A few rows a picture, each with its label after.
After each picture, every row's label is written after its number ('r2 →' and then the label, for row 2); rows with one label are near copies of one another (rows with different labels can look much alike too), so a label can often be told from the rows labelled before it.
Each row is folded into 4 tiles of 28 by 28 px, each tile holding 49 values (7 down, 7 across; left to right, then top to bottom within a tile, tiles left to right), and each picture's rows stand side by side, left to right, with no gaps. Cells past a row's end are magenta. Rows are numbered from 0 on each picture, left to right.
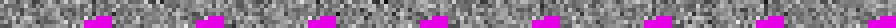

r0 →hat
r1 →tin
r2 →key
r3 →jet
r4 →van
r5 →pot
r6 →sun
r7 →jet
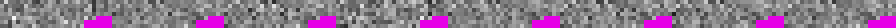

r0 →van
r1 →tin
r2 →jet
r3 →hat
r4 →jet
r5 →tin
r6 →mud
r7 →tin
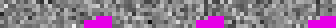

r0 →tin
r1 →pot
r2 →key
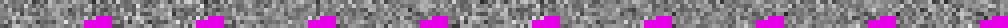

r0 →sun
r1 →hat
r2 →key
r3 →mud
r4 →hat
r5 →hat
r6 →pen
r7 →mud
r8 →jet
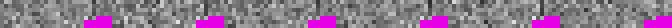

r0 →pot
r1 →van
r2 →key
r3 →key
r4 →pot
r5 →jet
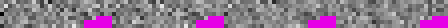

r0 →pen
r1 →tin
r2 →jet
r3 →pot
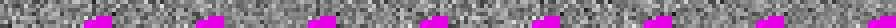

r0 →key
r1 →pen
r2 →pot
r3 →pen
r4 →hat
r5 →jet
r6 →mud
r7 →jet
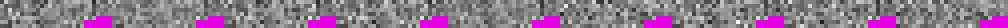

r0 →key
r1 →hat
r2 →hat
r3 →hat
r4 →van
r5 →tin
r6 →sun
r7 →pot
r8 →mud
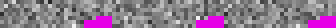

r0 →jet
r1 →pot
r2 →tin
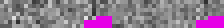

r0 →van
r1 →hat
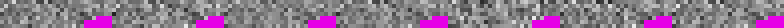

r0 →tin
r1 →tin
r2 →pen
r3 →tin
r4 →hat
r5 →jet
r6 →tin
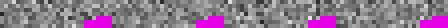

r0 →pen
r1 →mud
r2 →pot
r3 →hat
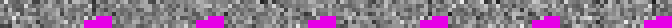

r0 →van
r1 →mud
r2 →tin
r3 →pot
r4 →mud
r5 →sun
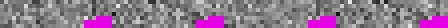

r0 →van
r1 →tin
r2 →van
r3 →jet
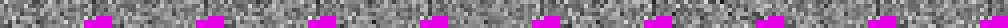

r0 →van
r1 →key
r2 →key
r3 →pot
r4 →pot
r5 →key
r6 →mud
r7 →key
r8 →van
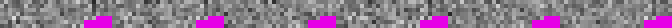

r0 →van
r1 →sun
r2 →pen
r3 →hat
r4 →mud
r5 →pot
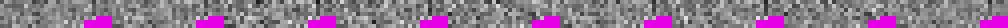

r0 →sun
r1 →hat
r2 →hat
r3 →van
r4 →tin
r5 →sun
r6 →van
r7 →pen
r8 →pot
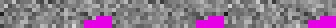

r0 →pen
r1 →tin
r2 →mud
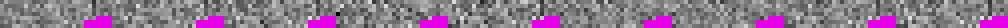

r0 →sun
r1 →hat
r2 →van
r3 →mud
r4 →van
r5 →jet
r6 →jet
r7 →sun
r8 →van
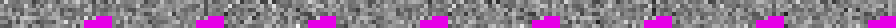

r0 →hat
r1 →pot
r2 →tin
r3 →hat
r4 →tin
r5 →pot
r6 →tin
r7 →pen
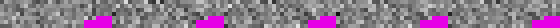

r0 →pot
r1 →mud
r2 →mud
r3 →mud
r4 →pen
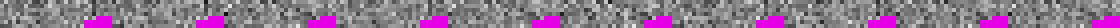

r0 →van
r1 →key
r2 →tin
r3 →pot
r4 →tin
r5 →jet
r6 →key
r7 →sun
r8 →jet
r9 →tin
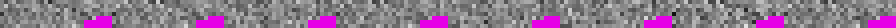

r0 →jet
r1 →mud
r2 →sun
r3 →tin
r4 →sun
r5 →key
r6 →mud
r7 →mud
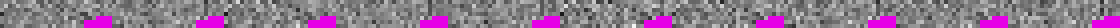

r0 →pen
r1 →key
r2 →mud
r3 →pot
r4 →sun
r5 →jet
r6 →pen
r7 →key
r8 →pen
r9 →pot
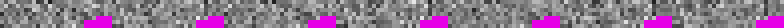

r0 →jet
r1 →key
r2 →tin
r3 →key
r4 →jet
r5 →hat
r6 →key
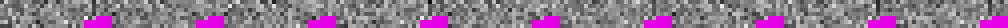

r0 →key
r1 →mud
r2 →jet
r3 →key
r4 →pen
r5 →van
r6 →tin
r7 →van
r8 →key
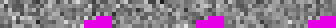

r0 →van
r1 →jet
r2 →pot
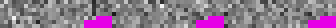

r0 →van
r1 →mud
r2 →pen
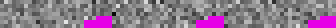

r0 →pot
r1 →mud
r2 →pen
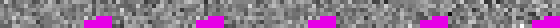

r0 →pot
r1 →key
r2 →hat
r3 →jet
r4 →pen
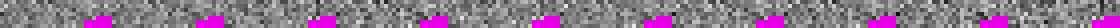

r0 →tin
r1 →tin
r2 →pot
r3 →pen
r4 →van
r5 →tin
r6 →tin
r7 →jet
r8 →pen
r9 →key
